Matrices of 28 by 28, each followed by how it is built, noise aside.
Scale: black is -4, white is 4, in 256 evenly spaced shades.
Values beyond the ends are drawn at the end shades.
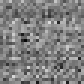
blocks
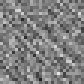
Toeplitz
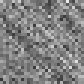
Toeplitz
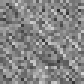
Toeplitz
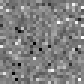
sparse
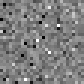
sparse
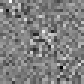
block diagonal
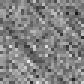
Toeplitz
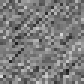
Hankel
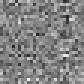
low rank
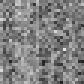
blocks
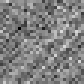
Hankel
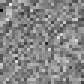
Hankel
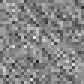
Toeplitz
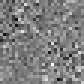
block diagonal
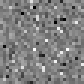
sparse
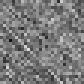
Toeplitz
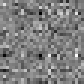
low rank
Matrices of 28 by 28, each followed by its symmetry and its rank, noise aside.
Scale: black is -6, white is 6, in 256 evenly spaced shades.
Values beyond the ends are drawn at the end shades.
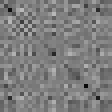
symmetric, rank four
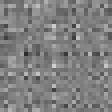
antisymmetric, rank four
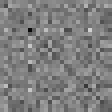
symmetric, rank three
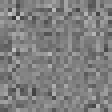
no symmetry, rank four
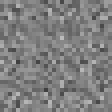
antisymmetric, rank six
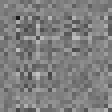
symmetric, rank three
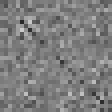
symmetric, rank six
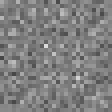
symmetric, rank six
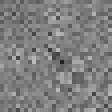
symmetric, rank six
